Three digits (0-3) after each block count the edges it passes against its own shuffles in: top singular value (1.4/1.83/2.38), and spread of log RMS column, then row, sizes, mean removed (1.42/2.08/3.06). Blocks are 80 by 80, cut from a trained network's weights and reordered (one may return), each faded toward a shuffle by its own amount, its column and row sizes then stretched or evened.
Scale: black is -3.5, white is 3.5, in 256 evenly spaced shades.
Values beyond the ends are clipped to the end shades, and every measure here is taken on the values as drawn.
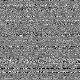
1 0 3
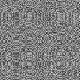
3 1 0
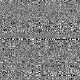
0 2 3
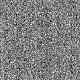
1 0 1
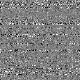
0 1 3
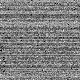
3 1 0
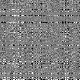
2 2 3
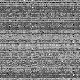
3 0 1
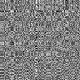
3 1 1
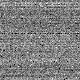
2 1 1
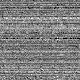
3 0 2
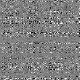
0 2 3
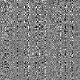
2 3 2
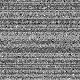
3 0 0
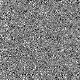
0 1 2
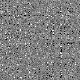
1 2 1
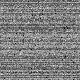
3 1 0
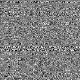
1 1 3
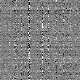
2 3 0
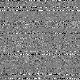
0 1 3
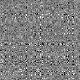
2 2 2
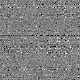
1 1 2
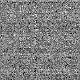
1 2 0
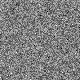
0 0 0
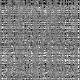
3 3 1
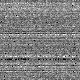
3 1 2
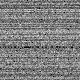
3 0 1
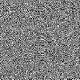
2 0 2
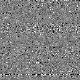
1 1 2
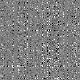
1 3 2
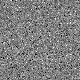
0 0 0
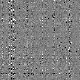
1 3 1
